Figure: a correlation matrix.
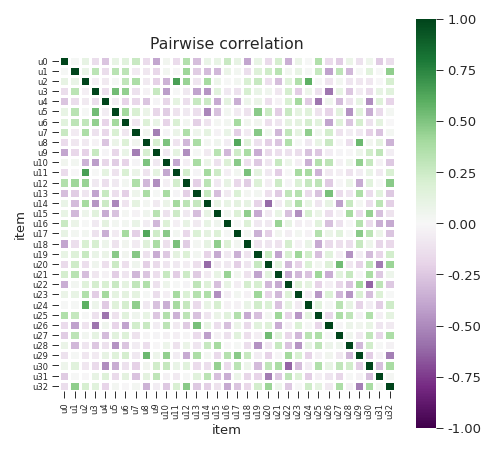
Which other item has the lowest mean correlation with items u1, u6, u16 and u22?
u26
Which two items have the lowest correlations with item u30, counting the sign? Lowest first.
u22, u4
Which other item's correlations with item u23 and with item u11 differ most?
u15
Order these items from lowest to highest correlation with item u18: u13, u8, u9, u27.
u27, u13, u8, u9
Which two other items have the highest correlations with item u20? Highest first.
u27, u32
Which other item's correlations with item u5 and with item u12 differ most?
u14
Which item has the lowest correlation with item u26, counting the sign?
u3
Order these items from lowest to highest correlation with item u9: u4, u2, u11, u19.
u19, u2, u4, u11
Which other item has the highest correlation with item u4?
u23
